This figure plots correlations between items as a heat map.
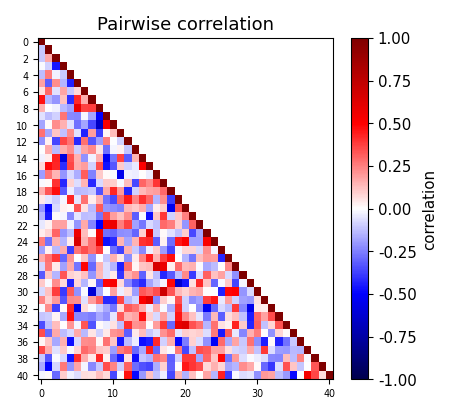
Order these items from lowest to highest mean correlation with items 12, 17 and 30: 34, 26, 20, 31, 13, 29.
13, 29, 31, 20, 26, 34
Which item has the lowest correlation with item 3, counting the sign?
14
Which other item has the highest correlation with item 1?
15
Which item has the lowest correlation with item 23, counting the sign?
32
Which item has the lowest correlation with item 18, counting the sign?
20
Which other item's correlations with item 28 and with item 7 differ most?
0
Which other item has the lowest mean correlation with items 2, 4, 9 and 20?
7
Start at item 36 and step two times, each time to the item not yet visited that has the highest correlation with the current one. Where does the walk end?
27
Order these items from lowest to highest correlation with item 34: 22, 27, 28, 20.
28, 22, 27, 20
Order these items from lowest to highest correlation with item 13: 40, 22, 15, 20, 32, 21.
40, 21, 22, 15, 20, 32
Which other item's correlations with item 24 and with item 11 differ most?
8
